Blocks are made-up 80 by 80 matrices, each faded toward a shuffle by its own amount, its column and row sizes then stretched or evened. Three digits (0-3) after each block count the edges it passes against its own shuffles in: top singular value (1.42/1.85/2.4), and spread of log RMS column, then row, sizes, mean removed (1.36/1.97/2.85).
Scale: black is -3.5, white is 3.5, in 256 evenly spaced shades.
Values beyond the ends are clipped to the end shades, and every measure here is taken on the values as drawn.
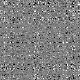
0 2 3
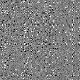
2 2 1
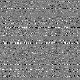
2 1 3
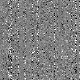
0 3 1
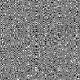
3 2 0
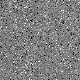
0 2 0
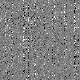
0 3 1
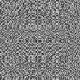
3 2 1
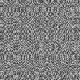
3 1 0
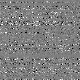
0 1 3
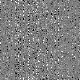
0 3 0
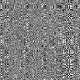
3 3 1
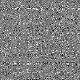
2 2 2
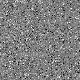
1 1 0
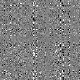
2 3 2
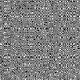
3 1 2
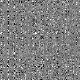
0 3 2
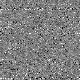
1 0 2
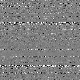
1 0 3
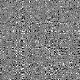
2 2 2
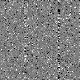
2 2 0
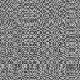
3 2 1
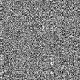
2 1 0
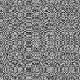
3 1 2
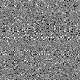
2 0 2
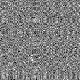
3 0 0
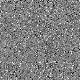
1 1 1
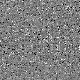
1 0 1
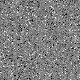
0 1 0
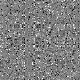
2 2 0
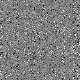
0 2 0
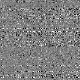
1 2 3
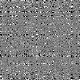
2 2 3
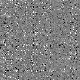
1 2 1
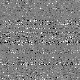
1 1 3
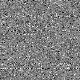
1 0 2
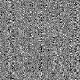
2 2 0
